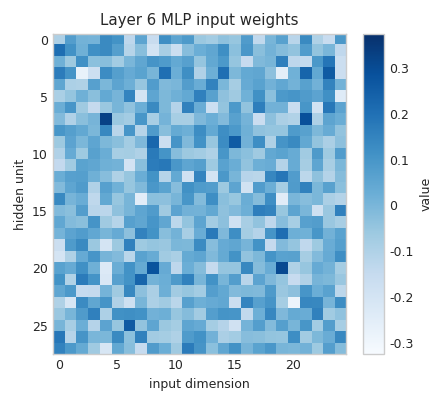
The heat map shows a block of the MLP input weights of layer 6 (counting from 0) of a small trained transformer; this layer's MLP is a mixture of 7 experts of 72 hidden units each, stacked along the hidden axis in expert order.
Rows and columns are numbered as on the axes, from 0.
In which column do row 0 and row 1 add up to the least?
8
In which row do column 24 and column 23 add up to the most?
6
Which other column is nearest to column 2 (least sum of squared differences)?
12
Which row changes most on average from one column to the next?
3
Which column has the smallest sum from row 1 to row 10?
24
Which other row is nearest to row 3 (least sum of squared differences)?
22
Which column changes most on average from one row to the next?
19
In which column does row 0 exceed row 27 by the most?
4
